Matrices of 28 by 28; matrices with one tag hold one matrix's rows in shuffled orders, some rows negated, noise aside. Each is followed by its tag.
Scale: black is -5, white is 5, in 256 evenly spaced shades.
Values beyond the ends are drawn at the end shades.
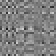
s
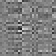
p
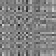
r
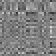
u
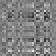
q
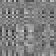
s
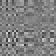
s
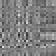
r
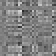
p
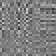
r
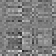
p
